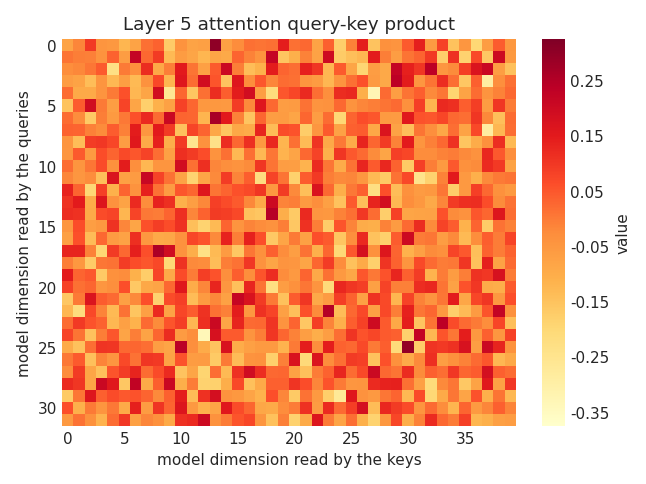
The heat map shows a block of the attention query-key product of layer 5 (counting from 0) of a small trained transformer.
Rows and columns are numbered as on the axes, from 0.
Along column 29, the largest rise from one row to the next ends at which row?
2
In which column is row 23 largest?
33
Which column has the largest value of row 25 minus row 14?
30
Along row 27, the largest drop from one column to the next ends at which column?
10
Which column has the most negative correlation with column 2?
0
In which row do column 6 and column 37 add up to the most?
28
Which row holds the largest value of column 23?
22
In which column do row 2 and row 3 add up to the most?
29
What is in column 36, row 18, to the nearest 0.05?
-0.15
